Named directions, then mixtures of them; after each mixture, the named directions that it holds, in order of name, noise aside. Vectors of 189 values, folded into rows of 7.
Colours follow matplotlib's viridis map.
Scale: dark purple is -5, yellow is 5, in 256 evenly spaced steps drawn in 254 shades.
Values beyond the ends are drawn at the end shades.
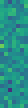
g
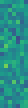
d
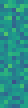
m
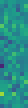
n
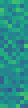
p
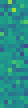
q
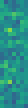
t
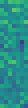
p, q.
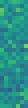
p.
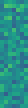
m.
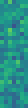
m, q, t.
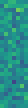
m, p.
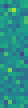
g, q.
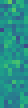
d, q.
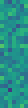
g.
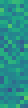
p.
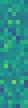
d.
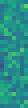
d, m, n.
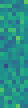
d.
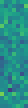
g, n, p.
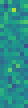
g, n, q.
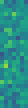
d, t.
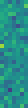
g, m.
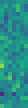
n.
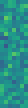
m, n.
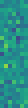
d, g.
